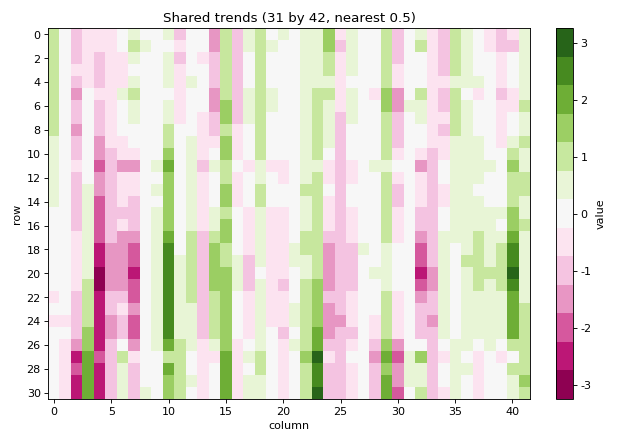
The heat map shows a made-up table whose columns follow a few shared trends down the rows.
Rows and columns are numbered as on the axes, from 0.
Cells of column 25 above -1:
6
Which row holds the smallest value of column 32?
20
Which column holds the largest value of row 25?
10
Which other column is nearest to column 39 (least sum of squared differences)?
34
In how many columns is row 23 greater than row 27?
16
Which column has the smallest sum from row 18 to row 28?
4
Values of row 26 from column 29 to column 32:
1.5 -1.5 0 0
